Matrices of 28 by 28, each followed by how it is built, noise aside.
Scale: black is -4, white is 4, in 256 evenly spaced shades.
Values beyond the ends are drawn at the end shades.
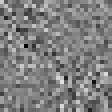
block diagonal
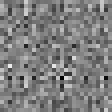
low rank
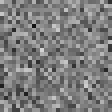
Toeplitz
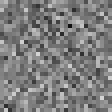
Toeplitz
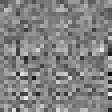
low rank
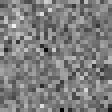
block diagonal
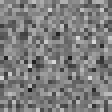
repeating columns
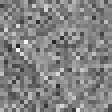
Toeplitz
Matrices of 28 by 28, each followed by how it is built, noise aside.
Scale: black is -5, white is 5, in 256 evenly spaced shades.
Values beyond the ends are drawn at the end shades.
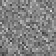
Toeplitz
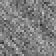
Toeplitz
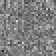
blocks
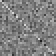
diagonal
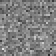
blocks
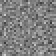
repeating rows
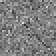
diagonal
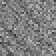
Toeplitz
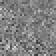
lower triangular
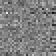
low rank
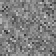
Toeplitz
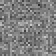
blocks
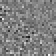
lower triangular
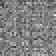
blocks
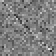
diagonal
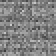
blocks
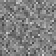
Toeplitz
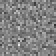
repeating rows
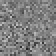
lower triangular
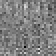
low rank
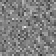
Toeplitz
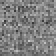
blocks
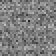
blocks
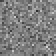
diagonal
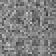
blocks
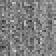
blocks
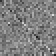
diagonal
